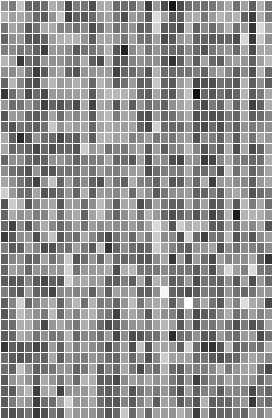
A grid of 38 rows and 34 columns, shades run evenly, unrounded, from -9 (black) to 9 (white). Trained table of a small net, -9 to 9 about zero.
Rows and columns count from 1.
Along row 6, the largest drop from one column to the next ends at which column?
3
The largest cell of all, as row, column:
28, 24
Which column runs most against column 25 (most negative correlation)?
11
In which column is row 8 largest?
20
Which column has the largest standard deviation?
32
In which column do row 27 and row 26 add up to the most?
21
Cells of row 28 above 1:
18
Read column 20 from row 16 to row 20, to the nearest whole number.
-1 -2 -3 2 2
